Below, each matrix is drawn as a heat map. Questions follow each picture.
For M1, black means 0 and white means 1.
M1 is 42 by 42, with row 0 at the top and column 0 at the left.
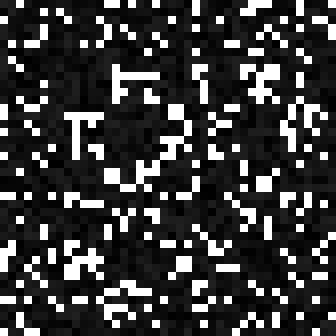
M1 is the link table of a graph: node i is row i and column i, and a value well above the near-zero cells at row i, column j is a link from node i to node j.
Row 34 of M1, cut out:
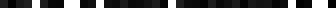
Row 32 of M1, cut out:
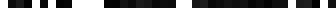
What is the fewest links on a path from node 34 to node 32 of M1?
2
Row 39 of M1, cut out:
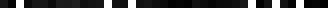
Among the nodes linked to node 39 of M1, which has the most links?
node 37
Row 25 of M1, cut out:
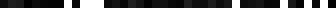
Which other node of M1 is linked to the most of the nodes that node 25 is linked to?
node 14
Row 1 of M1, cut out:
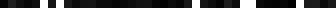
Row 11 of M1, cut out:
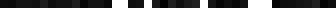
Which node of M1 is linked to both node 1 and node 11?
node 31
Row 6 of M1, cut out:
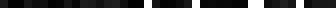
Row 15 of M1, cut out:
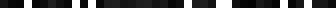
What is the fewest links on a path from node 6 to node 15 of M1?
3
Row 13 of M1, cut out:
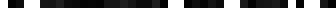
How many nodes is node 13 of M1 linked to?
10
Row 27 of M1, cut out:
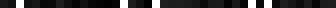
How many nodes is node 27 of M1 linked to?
5
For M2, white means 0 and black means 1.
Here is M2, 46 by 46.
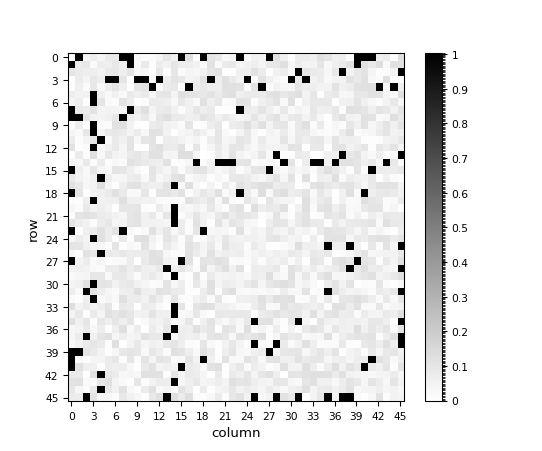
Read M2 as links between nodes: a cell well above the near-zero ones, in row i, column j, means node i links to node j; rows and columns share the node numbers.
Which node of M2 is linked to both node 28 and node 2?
node 45
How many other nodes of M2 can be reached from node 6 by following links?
9
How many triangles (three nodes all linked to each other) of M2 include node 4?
0
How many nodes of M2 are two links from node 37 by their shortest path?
5
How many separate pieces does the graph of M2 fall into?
5
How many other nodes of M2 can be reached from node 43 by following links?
9
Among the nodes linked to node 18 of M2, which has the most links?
node 0
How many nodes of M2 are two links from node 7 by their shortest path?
7
